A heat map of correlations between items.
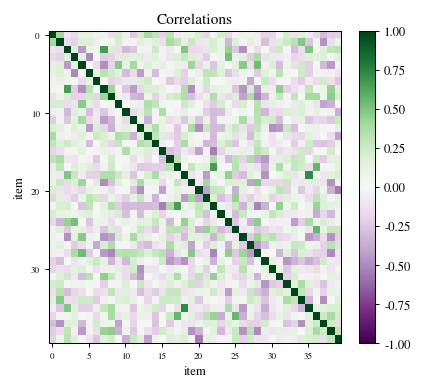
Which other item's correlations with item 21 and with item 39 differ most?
18
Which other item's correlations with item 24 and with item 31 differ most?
28
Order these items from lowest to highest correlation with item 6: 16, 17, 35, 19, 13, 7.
16, 17, 35, 7, 19, 13
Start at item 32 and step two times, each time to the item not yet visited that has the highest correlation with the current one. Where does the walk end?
1
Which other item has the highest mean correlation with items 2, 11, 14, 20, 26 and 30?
23
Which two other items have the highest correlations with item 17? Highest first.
22, 36
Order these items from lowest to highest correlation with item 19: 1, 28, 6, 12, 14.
14, 6, 1, 12, 28
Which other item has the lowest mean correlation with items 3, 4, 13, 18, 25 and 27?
29
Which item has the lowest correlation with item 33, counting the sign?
24
